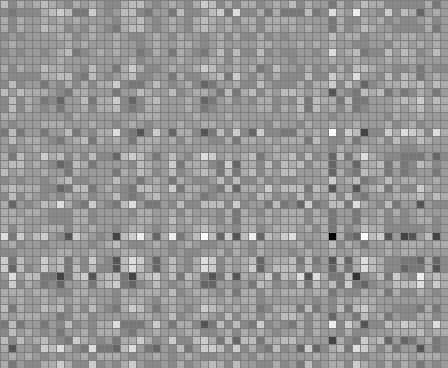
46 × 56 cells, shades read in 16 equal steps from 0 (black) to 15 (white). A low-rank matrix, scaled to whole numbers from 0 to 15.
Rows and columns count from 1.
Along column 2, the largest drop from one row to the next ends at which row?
26
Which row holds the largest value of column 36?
30
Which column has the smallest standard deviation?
21
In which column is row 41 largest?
42
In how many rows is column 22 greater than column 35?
19
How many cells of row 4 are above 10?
5
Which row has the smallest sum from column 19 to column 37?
17
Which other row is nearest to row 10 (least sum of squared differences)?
2
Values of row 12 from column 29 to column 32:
11 7 10 11
